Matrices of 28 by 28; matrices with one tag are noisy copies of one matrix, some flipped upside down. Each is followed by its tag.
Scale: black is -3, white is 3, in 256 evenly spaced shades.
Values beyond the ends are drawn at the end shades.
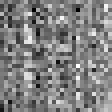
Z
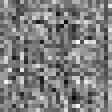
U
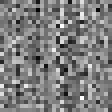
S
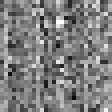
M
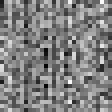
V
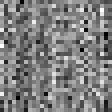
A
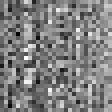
Z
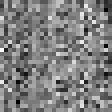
A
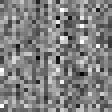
S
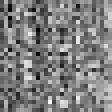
Z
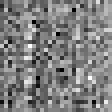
Z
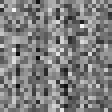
S
